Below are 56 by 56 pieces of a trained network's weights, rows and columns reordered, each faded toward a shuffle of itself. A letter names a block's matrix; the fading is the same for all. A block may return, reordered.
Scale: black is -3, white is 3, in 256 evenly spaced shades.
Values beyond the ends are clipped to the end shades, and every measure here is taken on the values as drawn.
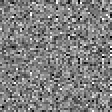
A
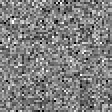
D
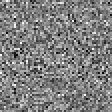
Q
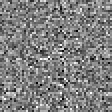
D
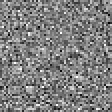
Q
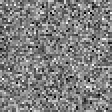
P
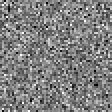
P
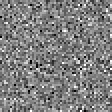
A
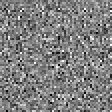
A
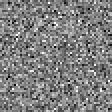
P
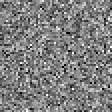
P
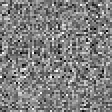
Q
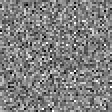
D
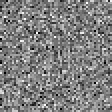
D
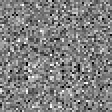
A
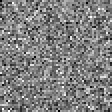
P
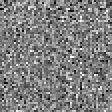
D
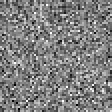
P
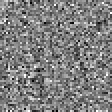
Q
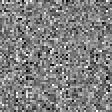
A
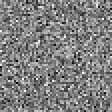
P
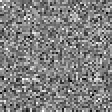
Q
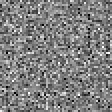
D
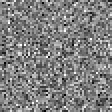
Q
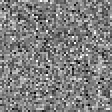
D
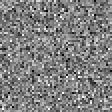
P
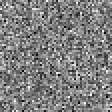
P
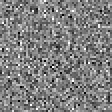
D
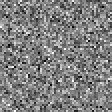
P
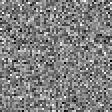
P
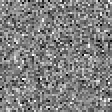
P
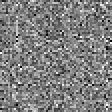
D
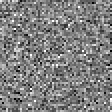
D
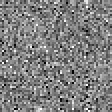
A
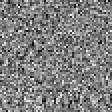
Q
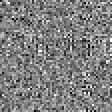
A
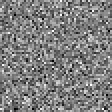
P
